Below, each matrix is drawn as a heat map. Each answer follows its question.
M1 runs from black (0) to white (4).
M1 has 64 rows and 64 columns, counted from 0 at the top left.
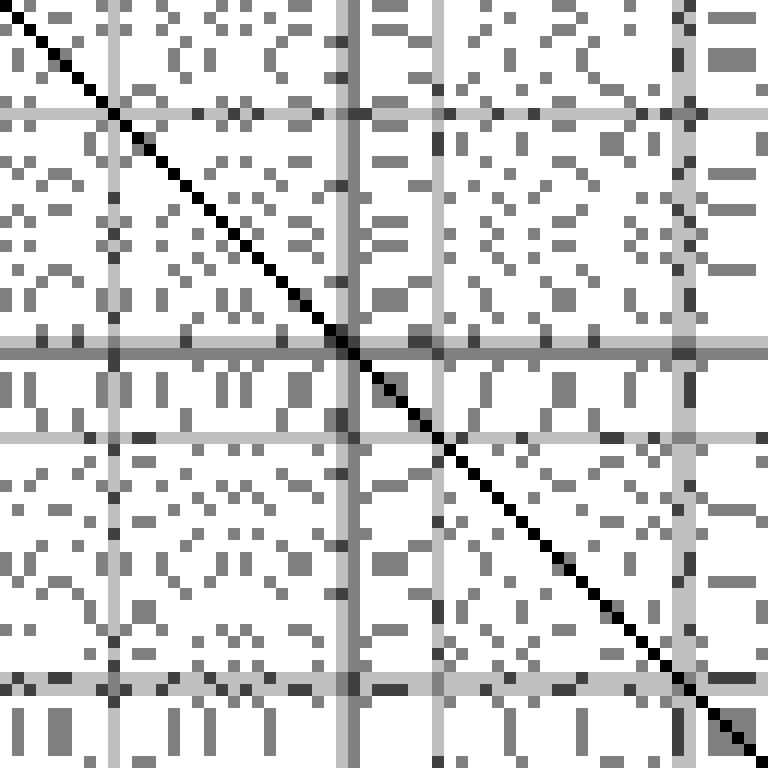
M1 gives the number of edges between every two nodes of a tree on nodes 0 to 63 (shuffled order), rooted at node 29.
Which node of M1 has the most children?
57
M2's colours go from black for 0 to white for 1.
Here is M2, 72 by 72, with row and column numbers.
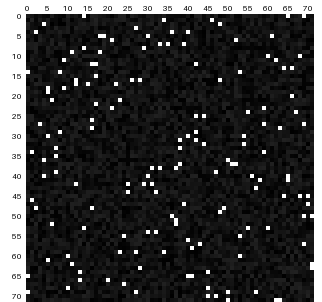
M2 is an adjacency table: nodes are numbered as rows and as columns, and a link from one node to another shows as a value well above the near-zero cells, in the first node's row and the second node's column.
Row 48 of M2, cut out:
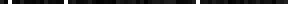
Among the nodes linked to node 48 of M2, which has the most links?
node 16
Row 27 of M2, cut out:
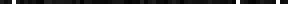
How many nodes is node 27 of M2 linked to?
3
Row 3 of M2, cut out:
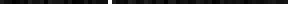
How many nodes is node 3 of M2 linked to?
1
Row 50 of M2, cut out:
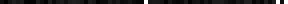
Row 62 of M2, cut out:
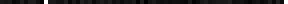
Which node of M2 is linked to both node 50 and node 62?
node 71
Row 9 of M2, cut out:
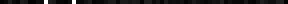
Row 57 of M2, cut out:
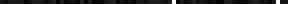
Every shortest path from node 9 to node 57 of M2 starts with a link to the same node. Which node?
node 11
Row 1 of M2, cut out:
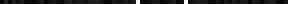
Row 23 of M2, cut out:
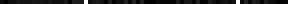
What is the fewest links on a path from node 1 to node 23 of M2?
3
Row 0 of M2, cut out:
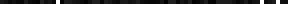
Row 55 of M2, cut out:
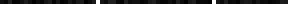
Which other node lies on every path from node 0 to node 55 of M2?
node 53
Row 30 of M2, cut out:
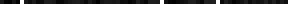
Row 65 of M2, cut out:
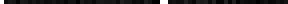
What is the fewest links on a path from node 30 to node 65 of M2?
2
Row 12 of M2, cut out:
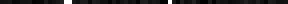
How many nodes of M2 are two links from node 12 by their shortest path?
8
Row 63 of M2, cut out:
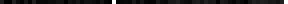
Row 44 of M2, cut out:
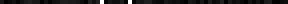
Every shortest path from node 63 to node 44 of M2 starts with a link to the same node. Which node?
node 28
